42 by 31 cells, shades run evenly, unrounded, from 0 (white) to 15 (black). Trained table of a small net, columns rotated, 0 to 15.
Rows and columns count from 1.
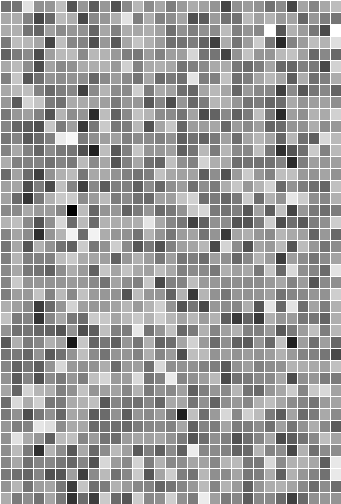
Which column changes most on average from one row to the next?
27
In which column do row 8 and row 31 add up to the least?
15
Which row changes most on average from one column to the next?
29
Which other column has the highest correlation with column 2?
14
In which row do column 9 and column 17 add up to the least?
20
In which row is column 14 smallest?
19
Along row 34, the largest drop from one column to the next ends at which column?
2
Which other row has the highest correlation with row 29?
18
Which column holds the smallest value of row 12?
7
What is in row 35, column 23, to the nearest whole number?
3
